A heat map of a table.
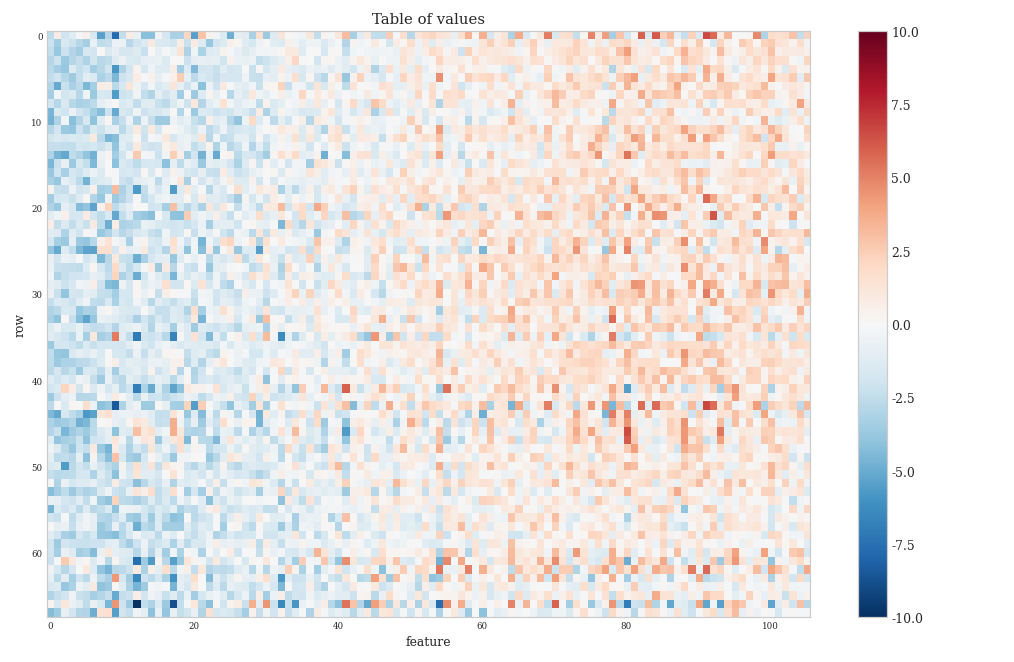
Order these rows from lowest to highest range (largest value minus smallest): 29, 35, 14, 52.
52, 29, 14, 35
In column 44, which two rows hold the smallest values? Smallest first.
66, 35
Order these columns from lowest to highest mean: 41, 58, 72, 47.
41, 47, 58, 72
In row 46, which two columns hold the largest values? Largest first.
80, 93
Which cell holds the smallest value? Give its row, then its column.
66, 12
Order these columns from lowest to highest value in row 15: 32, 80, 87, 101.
101, 32, 80, 87
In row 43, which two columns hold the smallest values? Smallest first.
9, 20
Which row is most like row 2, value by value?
38
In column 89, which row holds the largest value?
62
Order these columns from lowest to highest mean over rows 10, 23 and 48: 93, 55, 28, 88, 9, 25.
25, 9, 28, 55, 93, 88
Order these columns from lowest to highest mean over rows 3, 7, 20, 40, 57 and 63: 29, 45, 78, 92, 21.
21, 29, 45, 92, 78
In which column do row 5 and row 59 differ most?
54
